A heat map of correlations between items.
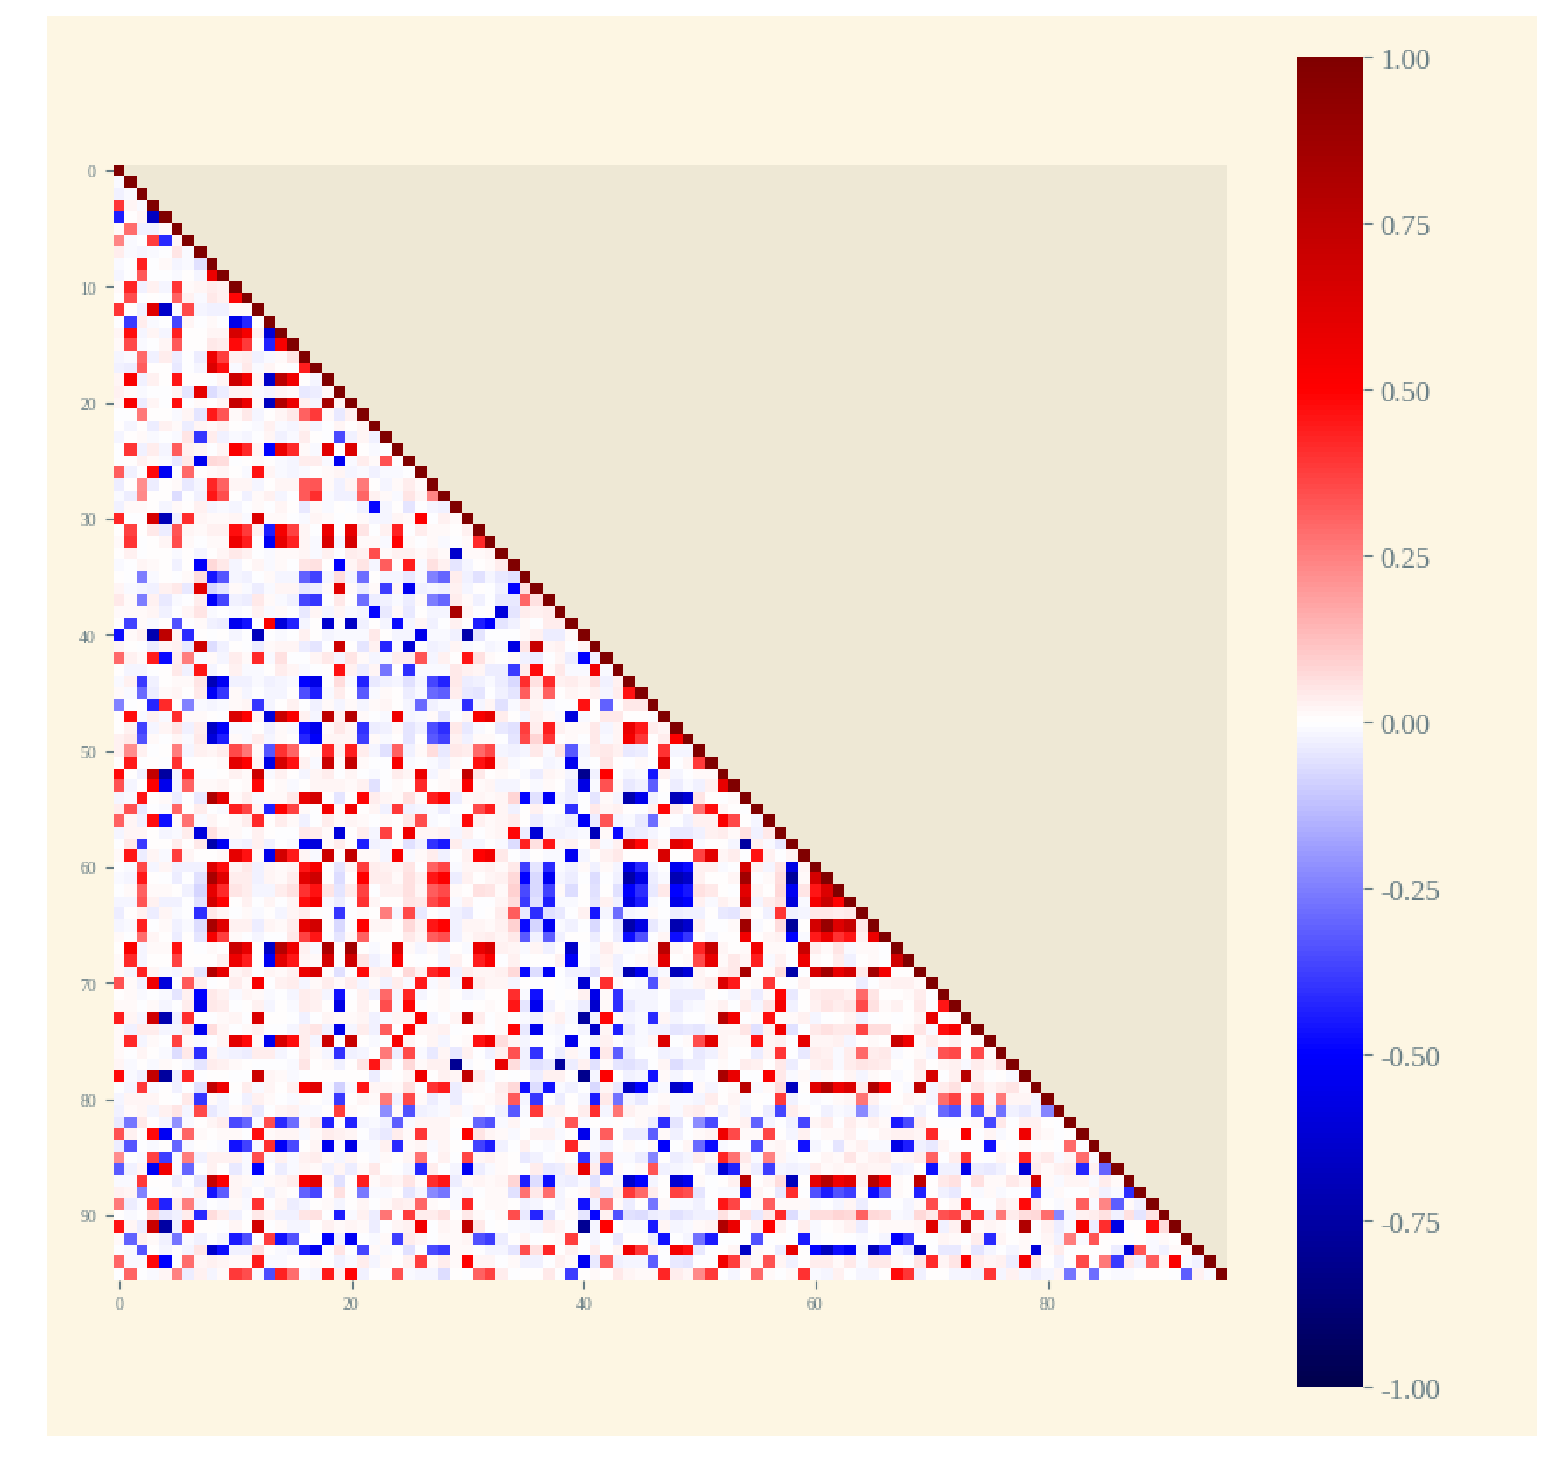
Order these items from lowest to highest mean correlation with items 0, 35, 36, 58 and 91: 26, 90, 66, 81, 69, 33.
69, 66, 90, 33, 81, 26
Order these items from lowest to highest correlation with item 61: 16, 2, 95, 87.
95, 2, 16, 87
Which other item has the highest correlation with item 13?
39
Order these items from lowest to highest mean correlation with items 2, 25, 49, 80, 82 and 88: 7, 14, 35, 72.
7, 14, 35, 72
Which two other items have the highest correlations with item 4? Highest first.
40, 86
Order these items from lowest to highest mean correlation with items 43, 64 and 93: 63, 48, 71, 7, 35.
63, 71, 7, 35, 48
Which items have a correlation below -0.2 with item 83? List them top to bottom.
4, 40, 46, 86
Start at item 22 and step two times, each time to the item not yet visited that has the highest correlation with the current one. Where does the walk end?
33
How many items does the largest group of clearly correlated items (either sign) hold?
27
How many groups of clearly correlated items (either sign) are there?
5
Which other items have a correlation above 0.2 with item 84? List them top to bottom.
13, 39, 82, 92
